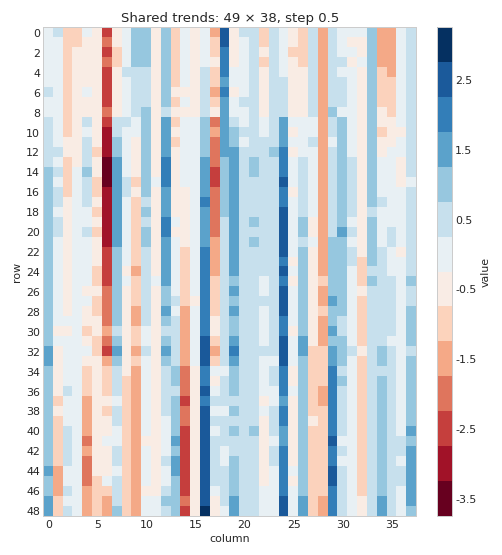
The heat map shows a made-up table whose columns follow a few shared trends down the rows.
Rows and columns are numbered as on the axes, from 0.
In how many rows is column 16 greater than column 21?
40
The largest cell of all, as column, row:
16, 48
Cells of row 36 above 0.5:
8
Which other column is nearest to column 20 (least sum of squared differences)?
21
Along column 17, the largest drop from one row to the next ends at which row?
9
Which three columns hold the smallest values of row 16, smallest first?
6, 17, 28
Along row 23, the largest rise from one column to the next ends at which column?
7
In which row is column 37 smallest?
15
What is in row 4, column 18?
2
